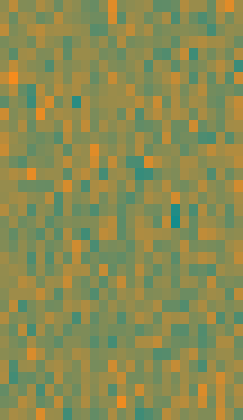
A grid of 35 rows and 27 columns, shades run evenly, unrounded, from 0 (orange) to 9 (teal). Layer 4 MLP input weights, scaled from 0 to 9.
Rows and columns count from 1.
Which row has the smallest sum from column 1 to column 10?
7
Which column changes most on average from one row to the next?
27
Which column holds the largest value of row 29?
13
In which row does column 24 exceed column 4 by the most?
15
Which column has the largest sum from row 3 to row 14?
4
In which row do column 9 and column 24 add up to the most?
9
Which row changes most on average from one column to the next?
33
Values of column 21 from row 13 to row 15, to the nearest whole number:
6 3 3
